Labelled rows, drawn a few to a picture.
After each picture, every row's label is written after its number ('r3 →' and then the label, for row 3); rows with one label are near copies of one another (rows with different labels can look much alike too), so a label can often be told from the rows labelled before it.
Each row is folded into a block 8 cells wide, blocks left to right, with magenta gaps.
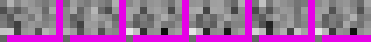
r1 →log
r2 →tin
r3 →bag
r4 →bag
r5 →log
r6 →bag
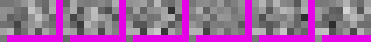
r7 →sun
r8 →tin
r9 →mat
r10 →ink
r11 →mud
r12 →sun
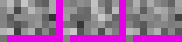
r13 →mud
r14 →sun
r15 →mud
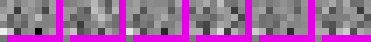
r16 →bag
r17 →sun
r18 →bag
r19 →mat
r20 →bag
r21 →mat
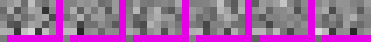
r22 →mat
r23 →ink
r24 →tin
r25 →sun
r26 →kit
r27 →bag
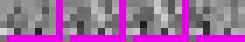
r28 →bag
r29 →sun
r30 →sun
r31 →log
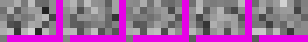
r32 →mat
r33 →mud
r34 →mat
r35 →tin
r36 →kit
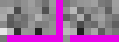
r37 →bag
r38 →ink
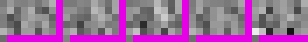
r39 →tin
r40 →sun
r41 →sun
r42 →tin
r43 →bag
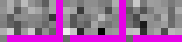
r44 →mud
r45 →bag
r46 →log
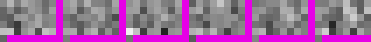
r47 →log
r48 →mud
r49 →bag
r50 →kit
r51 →sun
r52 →sun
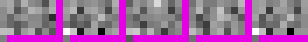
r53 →mud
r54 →bag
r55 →kit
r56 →tin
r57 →bag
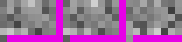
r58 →kit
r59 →kit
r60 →mat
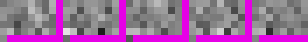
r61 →sun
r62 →bag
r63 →kit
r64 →mat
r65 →ink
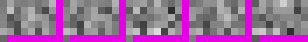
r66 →tin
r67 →tin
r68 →mat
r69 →sun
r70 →kit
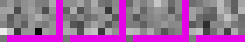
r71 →bag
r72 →mat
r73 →kit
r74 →sun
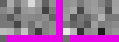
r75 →kit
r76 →bag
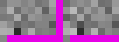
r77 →ink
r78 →ink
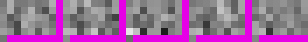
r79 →tin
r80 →mud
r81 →bag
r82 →sun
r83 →ink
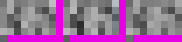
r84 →tin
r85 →tin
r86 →tin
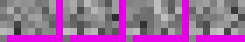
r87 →ink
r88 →mud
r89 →sun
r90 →mat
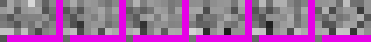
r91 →kit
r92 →log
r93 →log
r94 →bag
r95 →log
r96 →mat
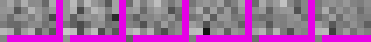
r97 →mud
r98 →mud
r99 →kit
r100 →ink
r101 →kit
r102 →ink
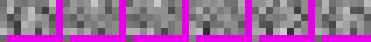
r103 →tin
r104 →kit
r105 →kit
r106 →ink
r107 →mat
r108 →tin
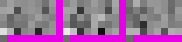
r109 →bag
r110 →bag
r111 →log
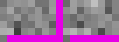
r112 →ink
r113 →kit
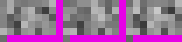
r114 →tin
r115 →sun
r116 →tin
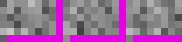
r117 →kit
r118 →ink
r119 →mud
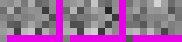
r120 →mat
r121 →mat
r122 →kit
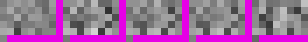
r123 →ink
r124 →mat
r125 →mat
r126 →mat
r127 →tin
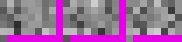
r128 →log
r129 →kit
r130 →mat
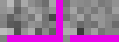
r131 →mud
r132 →ink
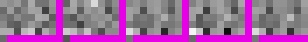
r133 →mat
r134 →kit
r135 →bag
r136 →bag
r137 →bag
